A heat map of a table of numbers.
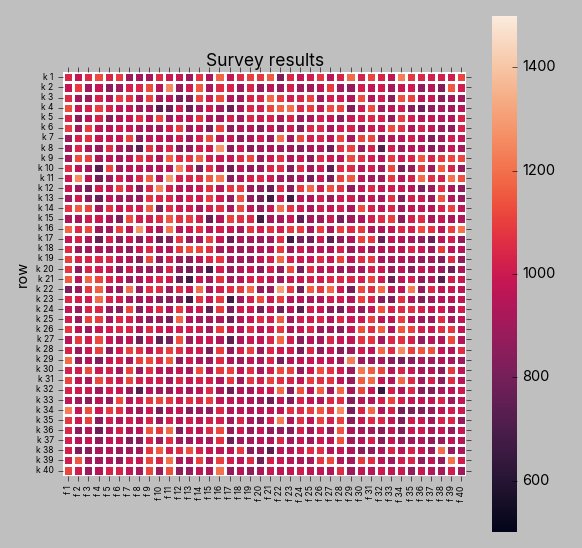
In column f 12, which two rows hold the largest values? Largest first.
k 10, k 25
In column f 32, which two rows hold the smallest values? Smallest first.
k 32, k 8
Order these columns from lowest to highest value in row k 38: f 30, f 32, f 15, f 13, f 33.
f 30, f 32, f 15, f 33, f 13
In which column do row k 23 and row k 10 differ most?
f 4
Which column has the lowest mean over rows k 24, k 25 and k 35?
f 17
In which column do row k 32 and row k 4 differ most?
f 23
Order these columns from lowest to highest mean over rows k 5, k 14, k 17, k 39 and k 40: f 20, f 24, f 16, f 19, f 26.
f 20, f 24, f 19, f 26, f 16
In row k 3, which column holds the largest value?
f 21
